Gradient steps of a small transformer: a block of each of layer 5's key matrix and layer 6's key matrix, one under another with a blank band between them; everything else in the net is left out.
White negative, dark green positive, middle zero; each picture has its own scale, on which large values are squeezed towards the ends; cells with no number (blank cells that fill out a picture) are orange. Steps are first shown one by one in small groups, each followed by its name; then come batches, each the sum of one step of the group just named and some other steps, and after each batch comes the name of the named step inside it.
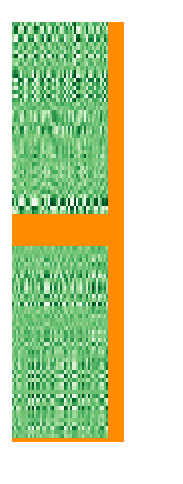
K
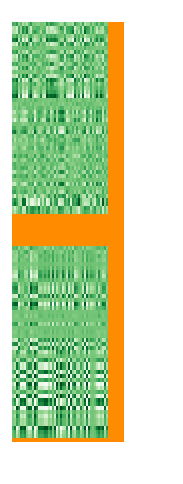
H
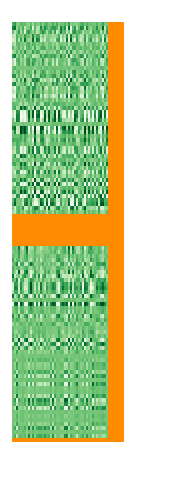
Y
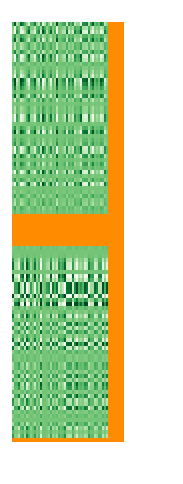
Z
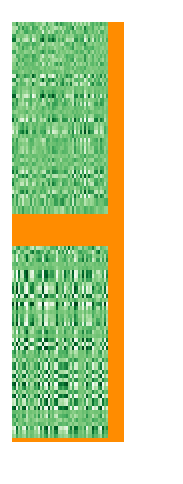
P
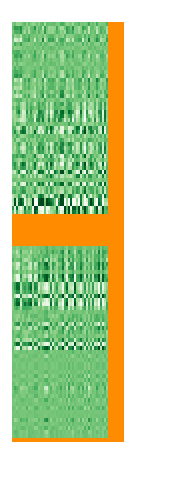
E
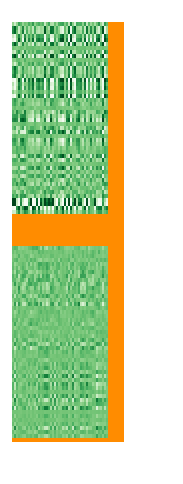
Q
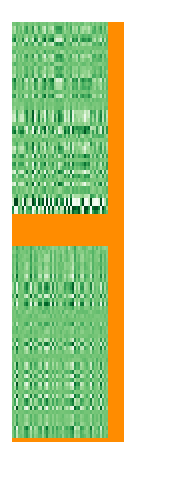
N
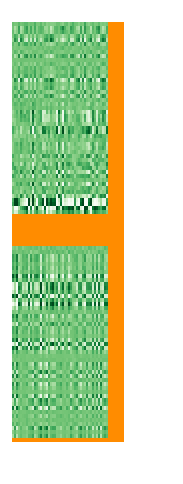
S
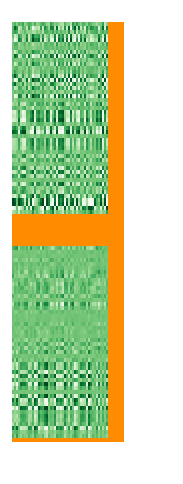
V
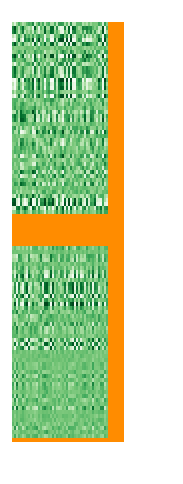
Q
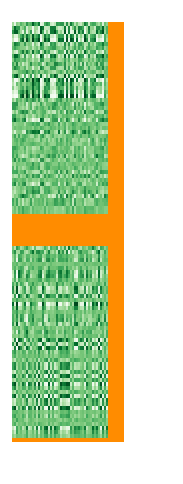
P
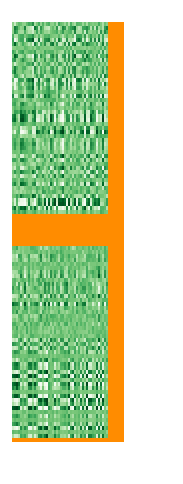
Q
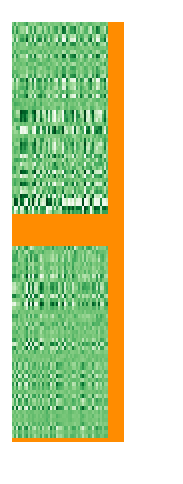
S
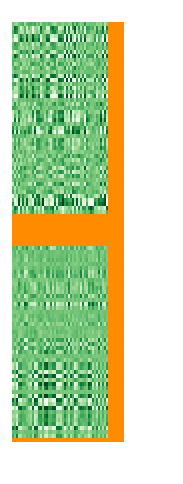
V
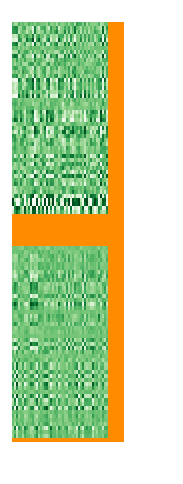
Q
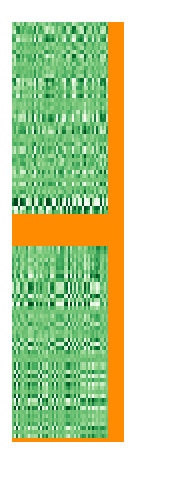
E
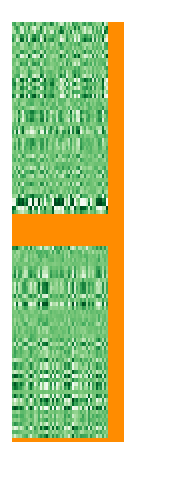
V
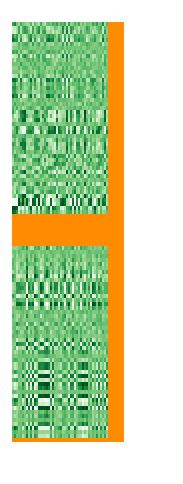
Z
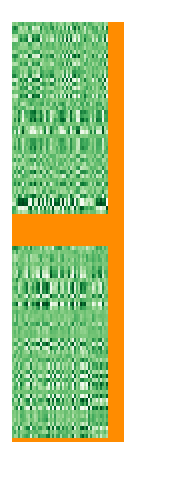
V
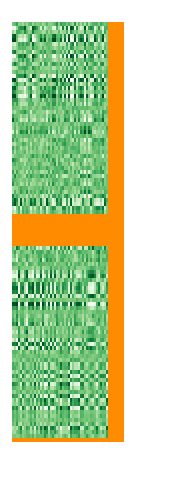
P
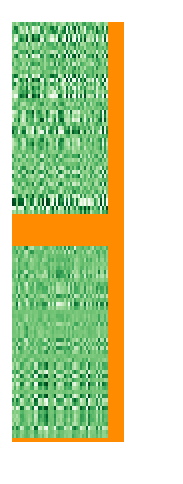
V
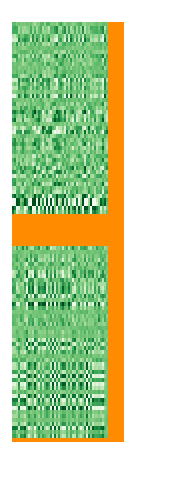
N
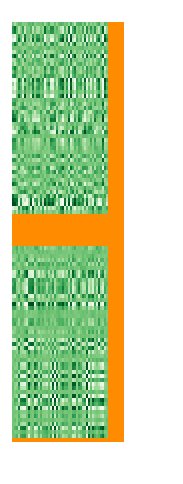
Q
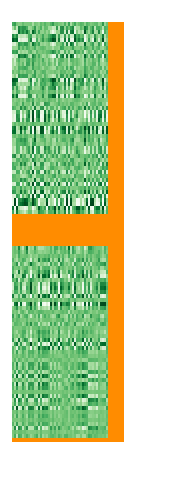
Y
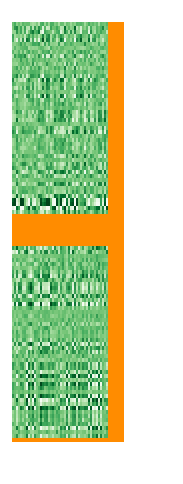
E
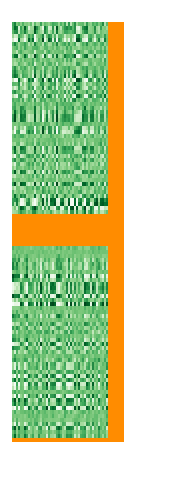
K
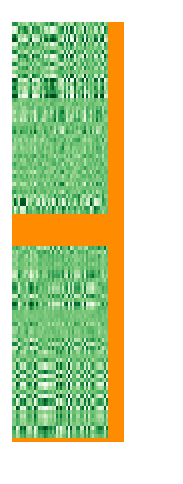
H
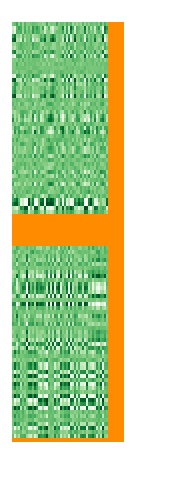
P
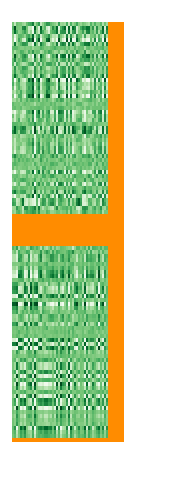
H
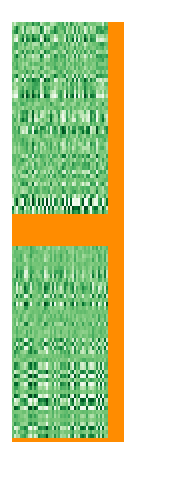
N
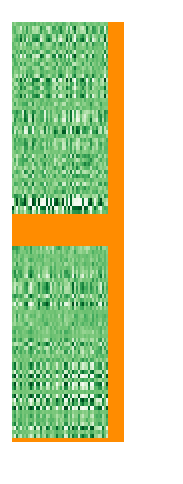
N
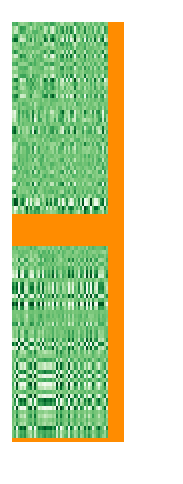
H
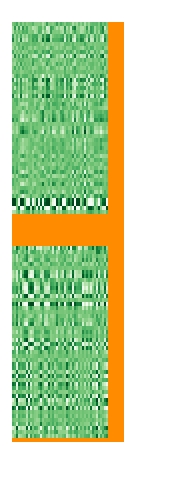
P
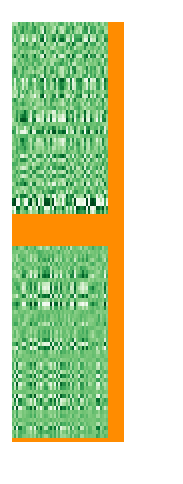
Q
